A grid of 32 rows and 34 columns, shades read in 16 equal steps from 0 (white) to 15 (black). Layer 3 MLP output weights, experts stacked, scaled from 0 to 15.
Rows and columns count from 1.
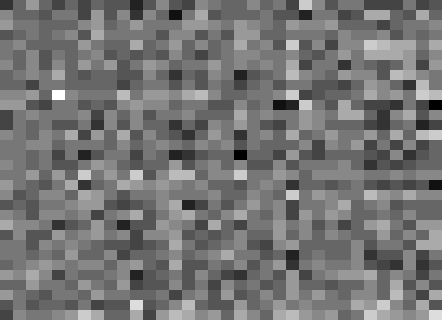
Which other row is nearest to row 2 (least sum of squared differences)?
9
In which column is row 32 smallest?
34
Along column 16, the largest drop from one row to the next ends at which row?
10
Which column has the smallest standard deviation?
2
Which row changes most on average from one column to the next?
14
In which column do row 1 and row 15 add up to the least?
24
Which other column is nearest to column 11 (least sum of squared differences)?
15
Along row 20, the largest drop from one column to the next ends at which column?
23
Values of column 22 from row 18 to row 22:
6 8 9 7 7
